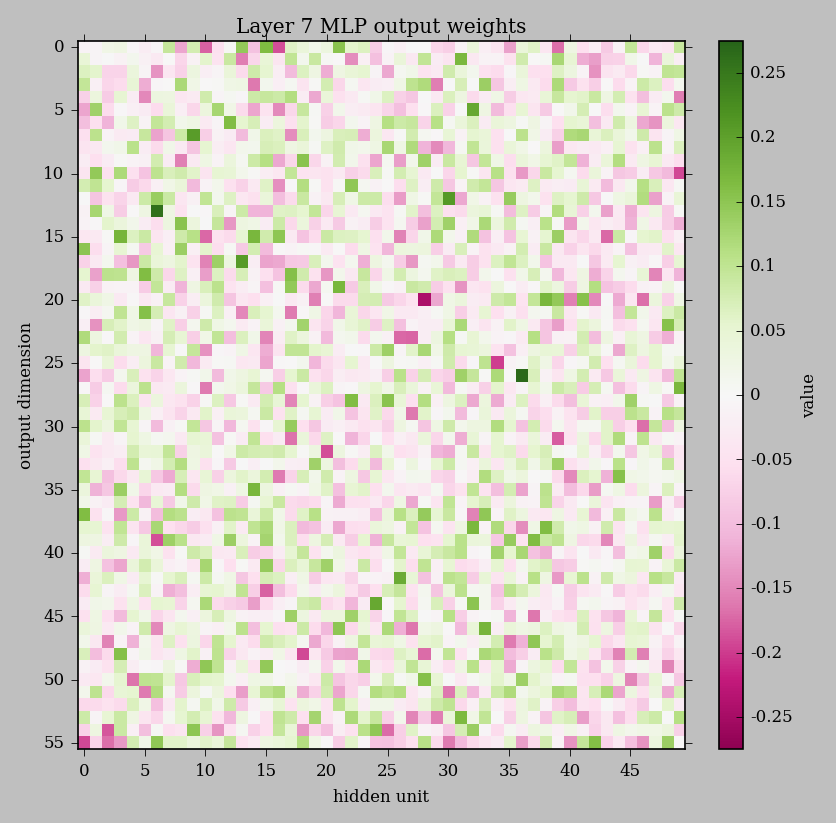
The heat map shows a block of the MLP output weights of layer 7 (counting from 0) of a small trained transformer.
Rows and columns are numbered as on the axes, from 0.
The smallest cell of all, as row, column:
20, 28
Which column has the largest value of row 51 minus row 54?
25
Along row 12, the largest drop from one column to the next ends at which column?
31
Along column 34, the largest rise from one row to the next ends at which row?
26
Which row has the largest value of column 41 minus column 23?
7
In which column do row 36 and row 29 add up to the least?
27
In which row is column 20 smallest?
32
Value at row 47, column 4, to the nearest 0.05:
-0.1
